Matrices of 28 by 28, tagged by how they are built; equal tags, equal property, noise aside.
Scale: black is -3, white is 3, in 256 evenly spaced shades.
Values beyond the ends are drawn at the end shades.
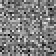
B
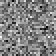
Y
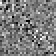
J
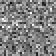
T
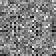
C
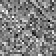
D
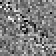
J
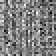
B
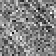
D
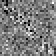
J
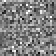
B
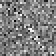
J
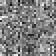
B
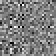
C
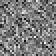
D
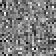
C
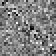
J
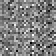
Y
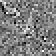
J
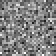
T
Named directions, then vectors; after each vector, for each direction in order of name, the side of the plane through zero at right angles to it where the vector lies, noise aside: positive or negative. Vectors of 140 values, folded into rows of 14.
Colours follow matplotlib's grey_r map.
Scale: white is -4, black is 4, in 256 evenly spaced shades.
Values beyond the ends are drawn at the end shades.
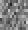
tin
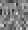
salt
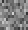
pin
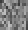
positive, negative, negative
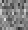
positive, negative, positive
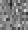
positive, positive, positive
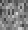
negative, positive, negative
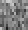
negative, negative, negative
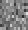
negative, negative, negative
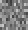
positive, positive, positive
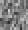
negative, negative, positive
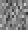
positive, positive, positive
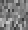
positive, positive, negative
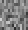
positive, positive, negative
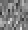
positive, positive, negative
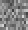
positive, positive, positive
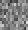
negative, positive, positive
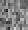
negative, negative, positive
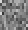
positive, negative, positive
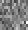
negative, positive, positive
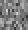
positive, positive, negative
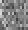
positive, negative, positive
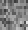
negative, positive, positive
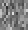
positive, negative, positive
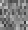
negative, positive, positive
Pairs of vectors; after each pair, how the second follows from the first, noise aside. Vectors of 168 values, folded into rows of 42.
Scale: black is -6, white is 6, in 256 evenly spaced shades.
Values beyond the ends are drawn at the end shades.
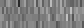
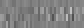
partly zeroed.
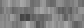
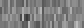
sign-scrambled.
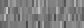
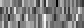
reversed, scaled up.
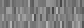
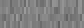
wrapped around, negated, shrunk.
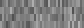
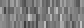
shuffled.
